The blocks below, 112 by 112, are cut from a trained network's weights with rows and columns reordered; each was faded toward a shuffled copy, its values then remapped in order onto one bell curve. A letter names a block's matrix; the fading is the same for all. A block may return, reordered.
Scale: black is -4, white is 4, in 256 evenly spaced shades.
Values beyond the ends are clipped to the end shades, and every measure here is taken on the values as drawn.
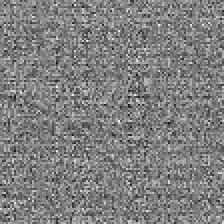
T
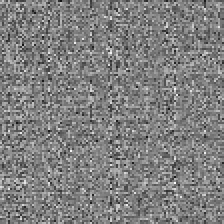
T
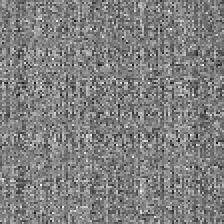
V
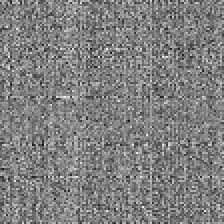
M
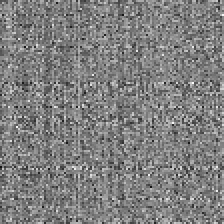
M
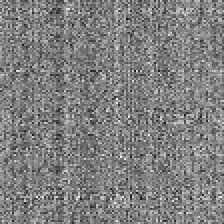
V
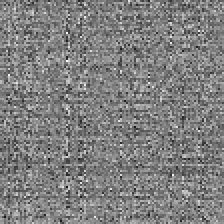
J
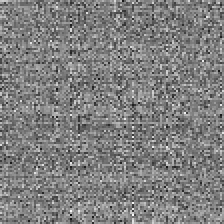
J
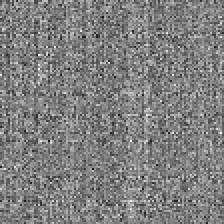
M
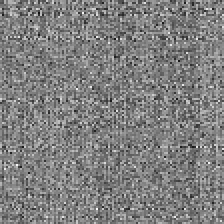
M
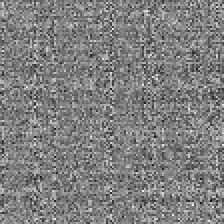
T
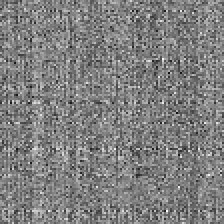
V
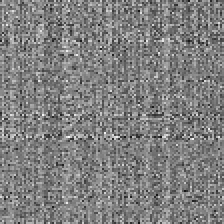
V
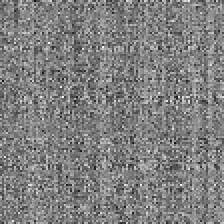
M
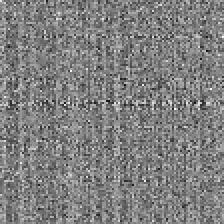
V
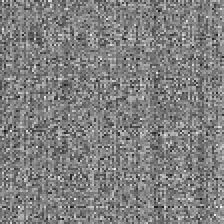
M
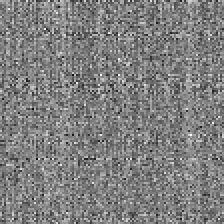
M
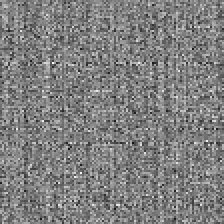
M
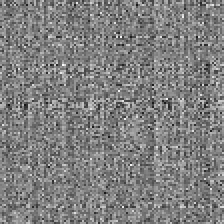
V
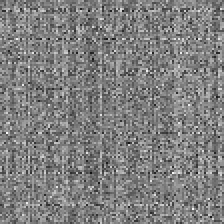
V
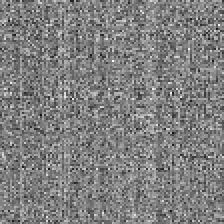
M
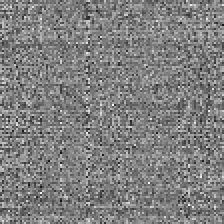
J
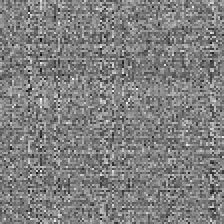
J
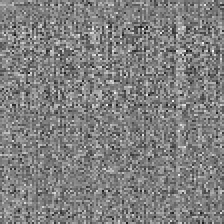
M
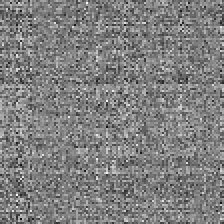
T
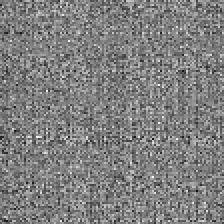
M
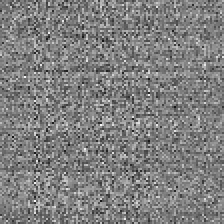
T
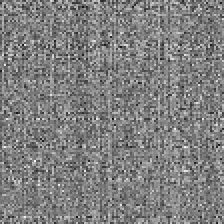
M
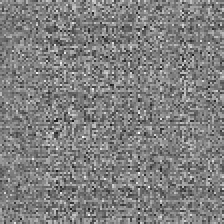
T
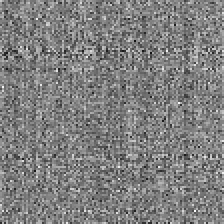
M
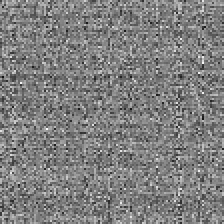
T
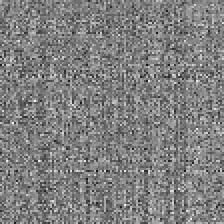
M
